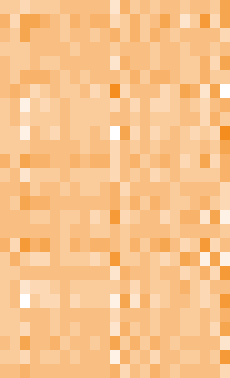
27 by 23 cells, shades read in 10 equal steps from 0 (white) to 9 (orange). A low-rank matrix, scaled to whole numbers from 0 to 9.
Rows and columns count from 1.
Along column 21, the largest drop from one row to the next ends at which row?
19
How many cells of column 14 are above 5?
7
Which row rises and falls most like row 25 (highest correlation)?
3
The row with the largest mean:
18
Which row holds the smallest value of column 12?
10
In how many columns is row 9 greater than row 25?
6
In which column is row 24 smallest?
12
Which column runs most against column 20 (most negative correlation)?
23
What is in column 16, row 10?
3
